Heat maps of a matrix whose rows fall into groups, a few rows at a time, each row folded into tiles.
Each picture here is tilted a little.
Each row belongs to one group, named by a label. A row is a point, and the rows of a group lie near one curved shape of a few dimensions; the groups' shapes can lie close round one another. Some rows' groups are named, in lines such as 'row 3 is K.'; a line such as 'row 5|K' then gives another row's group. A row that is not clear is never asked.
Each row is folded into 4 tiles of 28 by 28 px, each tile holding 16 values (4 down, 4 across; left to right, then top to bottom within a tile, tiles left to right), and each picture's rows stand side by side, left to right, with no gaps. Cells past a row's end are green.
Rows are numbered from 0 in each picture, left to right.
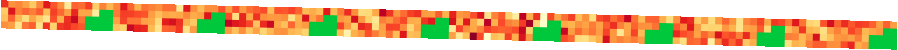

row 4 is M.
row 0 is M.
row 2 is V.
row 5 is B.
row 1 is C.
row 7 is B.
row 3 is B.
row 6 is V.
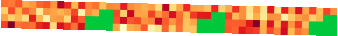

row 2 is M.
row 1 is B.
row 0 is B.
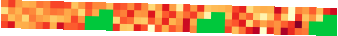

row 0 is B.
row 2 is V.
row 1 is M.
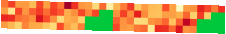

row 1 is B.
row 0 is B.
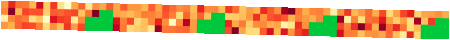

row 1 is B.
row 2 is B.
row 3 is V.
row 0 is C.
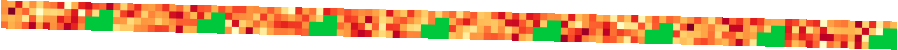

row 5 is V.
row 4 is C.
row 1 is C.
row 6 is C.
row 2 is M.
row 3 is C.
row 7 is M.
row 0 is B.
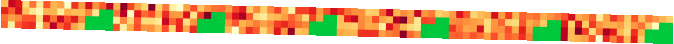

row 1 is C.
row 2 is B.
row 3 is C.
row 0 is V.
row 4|M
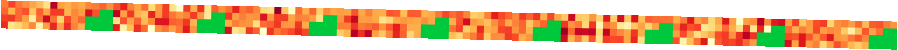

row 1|M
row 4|B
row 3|C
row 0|B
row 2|M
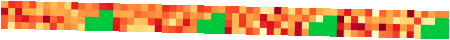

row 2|M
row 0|V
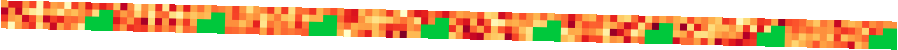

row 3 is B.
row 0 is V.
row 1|M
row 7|C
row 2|M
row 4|C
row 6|B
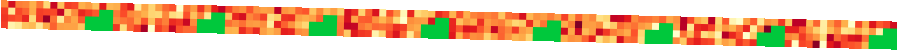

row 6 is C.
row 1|V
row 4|V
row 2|C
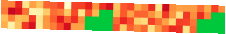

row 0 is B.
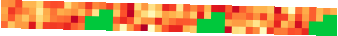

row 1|V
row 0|B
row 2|M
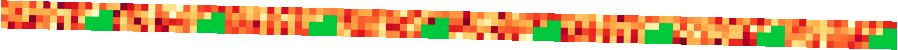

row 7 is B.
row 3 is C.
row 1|V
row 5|M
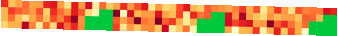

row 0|M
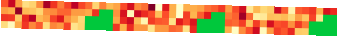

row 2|V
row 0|B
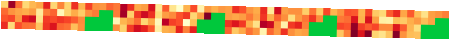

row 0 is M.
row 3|C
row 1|C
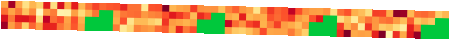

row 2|B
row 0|M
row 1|C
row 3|B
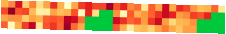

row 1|B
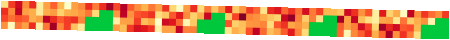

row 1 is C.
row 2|C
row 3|V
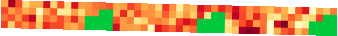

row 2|C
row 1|B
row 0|M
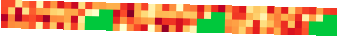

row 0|M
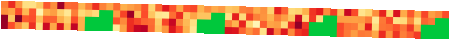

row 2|B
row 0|M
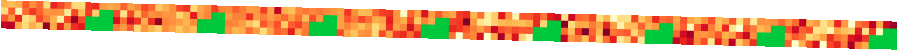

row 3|M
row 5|V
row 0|B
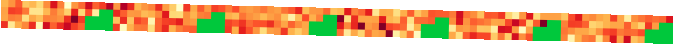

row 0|B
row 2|V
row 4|C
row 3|V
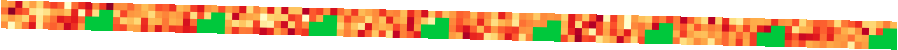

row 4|C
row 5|C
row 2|B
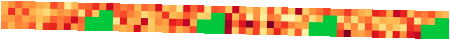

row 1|M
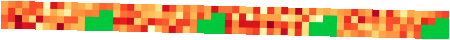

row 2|M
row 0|C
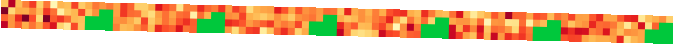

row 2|V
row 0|V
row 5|V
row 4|M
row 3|B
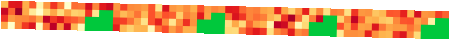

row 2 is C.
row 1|B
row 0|V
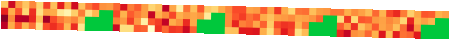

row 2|C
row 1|M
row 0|M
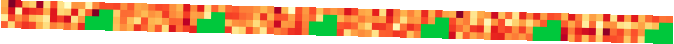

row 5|M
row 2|M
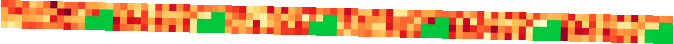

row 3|C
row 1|M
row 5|M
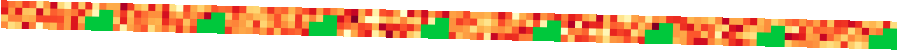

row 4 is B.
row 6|C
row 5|C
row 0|M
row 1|C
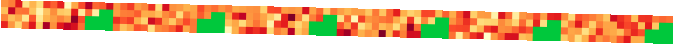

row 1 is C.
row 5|C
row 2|C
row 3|B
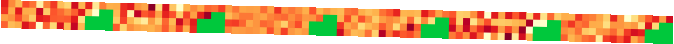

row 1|C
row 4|M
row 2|B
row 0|M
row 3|B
